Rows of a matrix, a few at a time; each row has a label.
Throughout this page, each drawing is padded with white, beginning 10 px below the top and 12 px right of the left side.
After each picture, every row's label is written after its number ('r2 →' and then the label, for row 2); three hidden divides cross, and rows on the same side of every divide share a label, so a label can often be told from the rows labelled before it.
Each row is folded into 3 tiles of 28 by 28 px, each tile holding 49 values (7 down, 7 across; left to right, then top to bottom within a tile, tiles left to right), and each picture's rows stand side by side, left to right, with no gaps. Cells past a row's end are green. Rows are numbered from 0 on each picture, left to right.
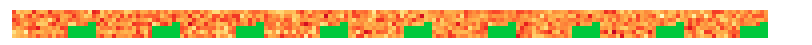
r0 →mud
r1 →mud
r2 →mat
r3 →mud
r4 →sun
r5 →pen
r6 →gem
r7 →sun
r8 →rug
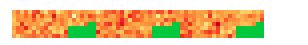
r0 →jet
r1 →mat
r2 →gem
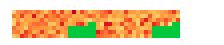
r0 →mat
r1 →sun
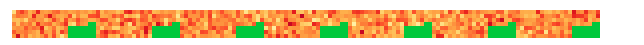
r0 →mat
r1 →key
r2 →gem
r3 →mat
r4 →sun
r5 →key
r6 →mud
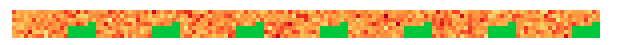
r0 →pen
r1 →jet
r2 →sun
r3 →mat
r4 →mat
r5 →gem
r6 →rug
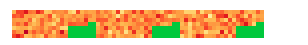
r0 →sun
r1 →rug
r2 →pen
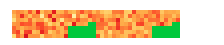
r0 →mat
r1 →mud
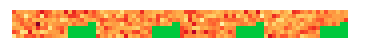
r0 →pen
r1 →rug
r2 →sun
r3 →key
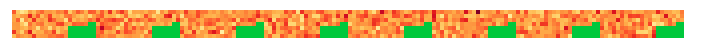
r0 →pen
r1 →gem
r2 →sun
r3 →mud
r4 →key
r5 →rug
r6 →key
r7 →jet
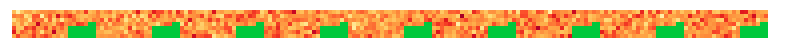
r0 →pen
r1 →mud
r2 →key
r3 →sun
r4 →pen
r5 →gem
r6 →jet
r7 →mat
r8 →jet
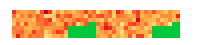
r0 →key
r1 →jet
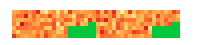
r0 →jet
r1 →key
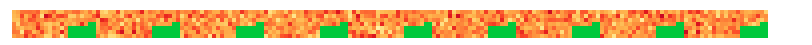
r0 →mat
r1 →rug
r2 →mat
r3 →pen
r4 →mat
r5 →key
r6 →sun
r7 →rug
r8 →sun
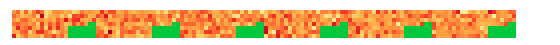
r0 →gem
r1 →sun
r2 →gem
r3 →mat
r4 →rug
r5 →jet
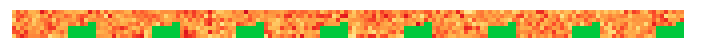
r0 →sun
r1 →mud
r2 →sun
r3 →pen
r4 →pen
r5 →gem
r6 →gem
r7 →pen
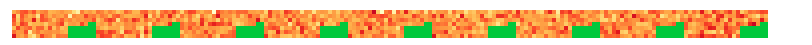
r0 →gem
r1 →sun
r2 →jet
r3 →gem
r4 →jet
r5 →gem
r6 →key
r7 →mat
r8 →pen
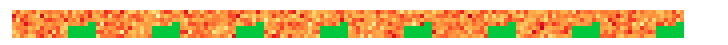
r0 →gem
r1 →mat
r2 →mat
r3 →mat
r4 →rug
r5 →mat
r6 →pen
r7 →sun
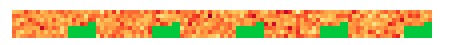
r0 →jet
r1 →pen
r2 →gem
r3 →jet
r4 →rug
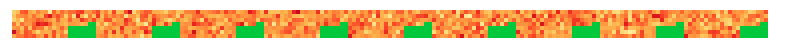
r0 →mat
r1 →key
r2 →sun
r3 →key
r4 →gem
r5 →rug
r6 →pen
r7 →pen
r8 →gem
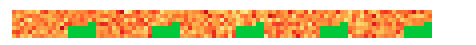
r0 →key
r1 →jet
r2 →jet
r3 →mat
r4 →pen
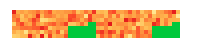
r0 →mud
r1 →sun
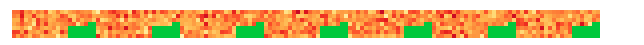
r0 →sun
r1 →jet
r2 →pen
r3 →key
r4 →key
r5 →mat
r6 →mud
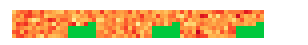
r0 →sun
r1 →sun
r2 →pen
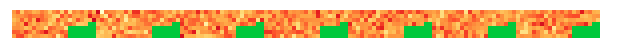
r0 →sun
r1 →mud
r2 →gem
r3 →sun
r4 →mat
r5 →jet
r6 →pen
